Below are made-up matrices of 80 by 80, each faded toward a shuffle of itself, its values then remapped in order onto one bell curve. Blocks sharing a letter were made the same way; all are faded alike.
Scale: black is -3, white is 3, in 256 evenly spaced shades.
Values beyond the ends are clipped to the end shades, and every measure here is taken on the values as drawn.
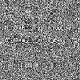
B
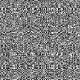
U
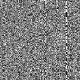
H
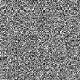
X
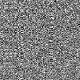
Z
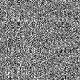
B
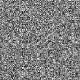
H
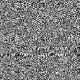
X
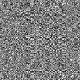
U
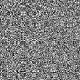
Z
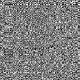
U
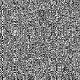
H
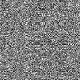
X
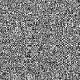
Z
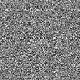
X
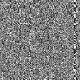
H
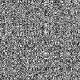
B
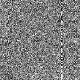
H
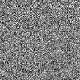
B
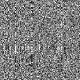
H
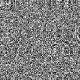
Z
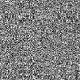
Z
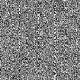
H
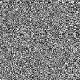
X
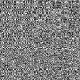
U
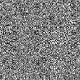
X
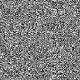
Z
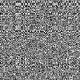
U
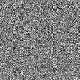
Z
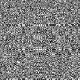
U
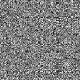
X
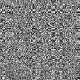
U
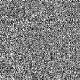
X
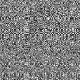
U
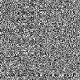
X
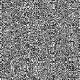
H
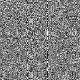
H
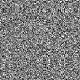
Z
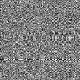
U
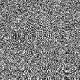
Z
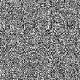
Z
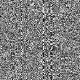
H
